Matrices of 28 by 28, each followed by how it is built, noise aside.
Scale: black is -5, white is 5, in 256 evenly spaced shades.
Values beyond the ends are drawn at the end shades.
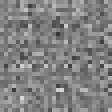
low rank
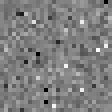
sparse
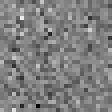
uneven columns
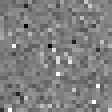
sparse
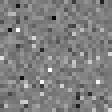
sparse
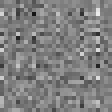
low rank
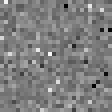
sparse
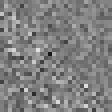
lower triangular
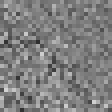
lower triangular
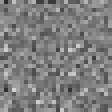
low rank
